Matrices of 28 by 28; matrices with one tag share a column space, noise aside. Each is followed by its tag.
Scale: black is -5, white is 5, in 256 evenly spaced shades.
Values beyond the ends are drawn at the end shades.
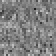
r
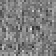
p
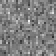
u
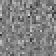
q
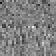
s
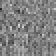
s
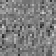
s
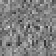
s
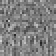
s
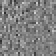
q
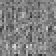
p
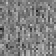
p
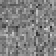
s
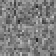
q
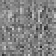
p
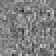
r
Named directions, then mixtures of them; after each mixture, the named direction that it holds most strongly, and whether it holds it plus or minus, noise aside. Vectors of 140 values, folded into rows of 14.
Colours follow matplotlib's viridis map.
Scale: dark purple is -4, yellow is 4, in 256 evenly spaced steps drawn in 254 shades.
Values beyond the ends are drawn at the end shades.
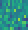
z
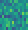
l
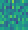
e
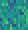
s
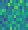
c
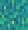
e, plus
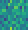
c, plus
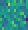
s, minus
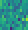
z, minus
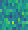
l, plus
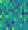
l, minus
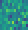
z, plus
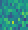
l, plus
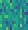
l, minus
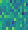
l, minus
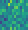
c, plus
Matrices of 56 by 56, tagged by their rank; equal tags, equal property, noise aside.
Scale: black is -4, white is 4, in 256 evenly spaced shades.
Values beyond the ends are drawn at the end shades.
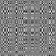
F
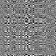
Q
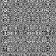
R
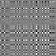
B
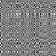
Q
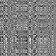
Q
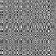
Q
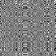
R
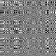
Q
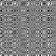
F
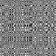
R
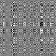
Q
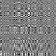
Q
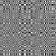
F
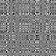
Q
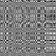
F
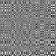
F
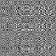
R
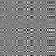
B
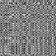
Q
